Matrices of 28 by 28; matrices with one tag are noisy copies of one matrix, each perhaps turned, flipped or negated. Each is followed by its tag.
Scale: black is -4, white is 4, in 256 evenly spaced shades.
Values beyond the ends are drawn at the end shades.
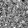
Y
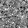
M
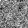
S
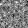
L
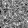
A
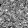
Y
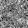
S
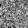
Y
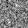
M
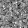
M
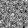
L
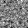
A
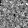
L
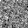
A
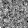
A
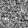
M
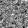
L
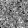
S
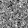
M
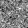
S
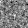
L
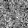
S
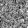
A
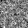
L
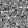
M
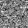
M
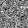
M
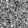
M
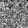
A
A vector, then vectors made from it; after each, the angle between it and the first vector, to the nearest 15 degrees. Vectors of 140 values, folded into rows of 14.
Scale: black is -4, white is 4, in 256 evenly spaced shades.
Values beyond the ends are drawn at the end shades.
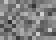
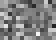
75 degrees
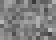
60 degrees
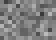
150 degrees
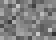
30 degrees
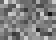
60 degrees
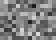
30 degrees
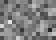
150 degrees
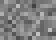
15 degrees
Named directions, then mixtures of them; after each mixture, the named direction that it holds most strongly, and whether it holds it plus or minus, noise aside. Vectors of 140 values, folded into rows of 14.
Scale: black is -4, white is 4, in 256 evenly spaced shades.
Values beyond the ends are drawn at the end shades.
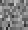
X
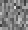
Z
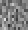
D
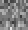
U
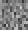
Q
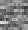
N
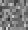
X, minus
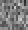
Z, plus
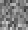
U, plus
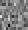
X, plus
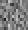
D, minus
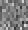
Q, minus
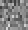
X, minus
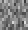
U, minus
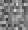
N, plus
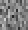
D, plus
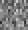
U, plus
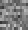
N, minus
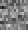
N, minus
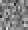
X, minus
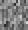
U, minus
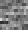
N, minus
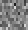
Z, plus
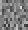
Q, plus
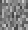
Q, minus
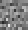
N, minus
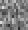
U, minus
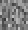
D, minus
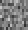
X, plus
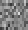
X, plus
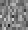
D, plus
